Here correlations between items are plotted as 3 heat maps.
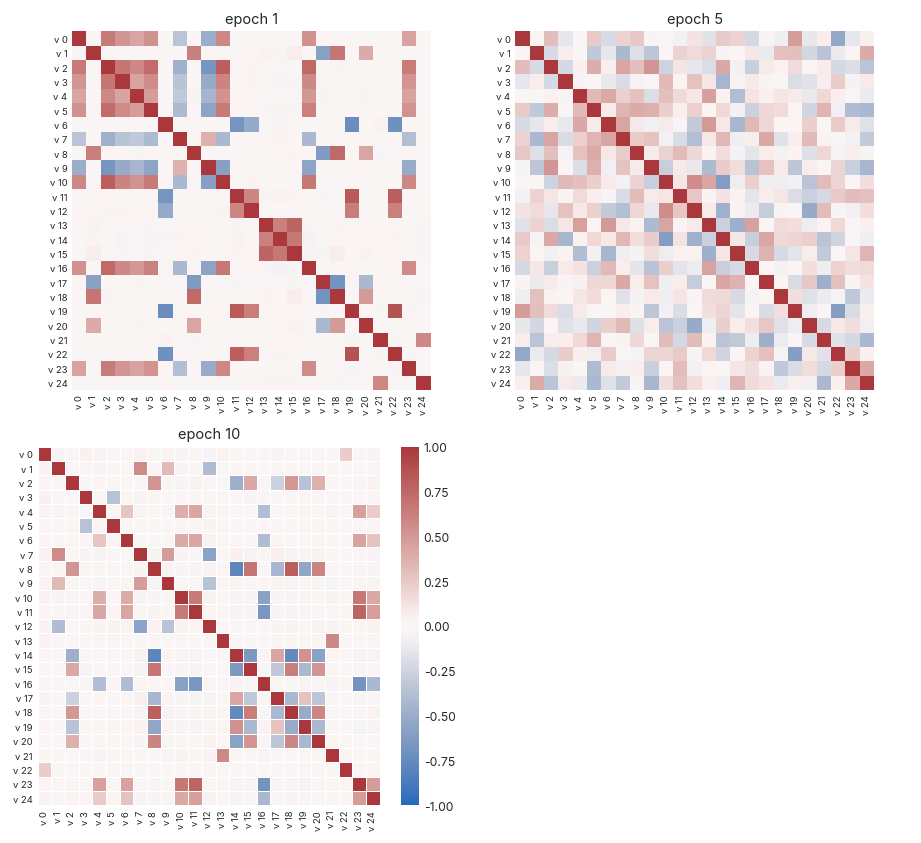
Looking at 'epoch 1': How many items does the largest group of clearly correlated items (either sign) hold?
10
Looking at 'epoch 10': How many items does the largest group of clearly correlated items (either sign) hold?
8
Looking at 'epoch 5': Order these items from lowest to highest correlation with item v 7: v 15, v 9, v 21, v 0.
v 15, v 21, v 0, v 9
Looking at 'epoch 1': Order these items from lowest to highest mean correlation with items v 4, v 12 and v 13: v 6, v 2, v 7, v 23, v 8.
v 6, v 7, v 8, v 23, v 2
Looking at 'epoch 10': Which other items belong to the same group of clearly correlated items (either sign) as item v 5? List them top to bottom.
v 3
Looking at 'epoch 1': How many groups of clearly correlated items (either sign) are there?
5
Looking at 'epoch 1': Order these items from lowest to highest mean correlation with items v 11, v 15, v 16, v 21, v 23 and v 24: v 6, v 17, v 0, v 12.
v 6, v 17, v 12, v 0
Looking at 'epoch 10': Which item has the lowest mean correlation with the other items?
v 16
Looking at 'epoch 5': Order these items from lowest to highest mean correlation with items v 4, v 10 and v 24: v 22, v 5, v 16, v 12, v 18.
v 18, v 5, v 22, v 16, v 12
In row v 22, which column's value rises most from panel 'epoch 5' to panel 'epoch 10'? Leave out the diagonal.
v 0
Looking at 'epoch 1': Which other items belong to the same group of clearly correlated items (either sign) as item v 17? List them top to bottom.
v 1, v 8, v 18, v 20
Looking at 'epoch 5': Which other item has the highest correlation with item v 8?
v 5
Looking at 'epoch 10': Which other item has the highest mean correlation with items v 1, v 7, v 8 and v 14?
v 9
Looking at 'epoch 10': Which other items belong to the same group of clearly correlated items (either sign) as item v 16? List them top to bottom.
v 4, v 6, v 10, v 11, v 23, v 24
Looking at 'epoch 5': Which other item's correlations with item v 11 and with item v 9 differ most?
v 24
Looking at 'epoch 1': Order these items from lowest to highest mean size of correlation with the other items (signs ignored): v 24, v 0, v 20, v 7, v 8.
v 24, v 20, v 8, v 7, v 0
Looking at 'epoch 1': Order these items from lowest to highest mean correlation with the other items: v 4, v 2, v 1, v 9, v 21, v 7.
v 9, v 7, v 21, v 1, v 4, v 2
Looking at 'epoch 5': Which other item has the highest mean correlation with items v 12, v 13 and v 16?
v 10
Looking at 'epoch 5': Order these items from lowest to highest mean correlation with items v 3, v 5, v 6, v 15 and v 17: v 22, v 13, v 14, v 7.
v 13, v 14, v 22, v 7
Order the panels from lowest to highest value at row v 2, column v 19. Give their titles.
epoch 10, epoch 1, epoch 5
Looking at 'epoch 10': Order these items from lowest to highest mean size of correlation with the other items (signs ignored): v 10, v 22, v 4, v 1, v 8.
v 22, v 1, v 4, v 10, v 8
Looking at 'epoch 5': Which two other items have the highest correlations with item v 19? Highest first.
v 0, v 1
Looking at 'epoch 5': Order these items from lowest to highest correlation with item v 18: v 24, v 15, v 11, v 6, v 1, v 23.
v 23, v 15, v 24, v 6, v 11, v 1
